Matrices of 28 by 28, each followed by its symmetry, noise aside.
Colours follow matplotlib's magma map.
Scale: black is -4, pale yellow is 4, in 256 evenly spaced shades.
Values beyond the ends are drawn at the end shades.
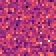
antisymmetric.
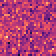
no symmetry.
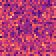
mirrored left to right.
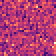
antisymmetric.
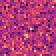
antisymmetric.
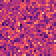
antisymmetric.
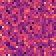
mirrored top to bottom.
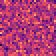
antisymmetric.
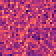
symmetric.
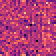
mirrored top to bottom.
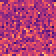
mirrored left to right.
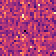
mirrored top to bottom.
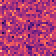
mirrored top to bottom.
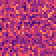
no symmetry.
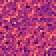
symmetric.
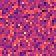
symmetric.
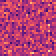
mirrored top to bottom.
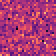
mirrored top to bottom.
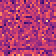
mirrored left to right.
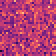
antisymmetric.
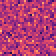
antisymmetric.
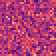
antisymmetric.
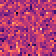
no symmetry.
